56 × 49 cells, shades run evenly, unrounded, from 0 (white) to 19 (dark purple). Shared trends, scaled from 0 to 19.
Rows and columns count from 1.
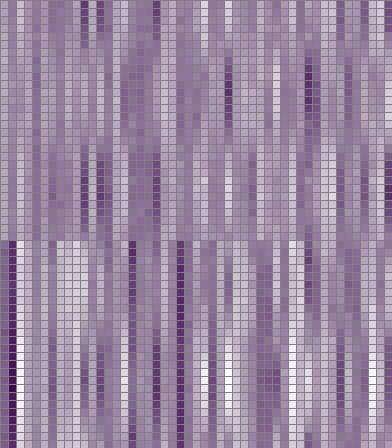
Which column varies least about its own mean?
24
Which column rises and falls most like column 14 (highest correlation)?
32
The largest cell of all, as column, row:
2, 49
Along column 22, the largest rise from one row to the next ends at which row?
31
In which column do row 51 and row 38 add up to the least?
3
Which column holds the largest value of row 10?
39
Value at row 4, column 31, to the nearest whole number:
9
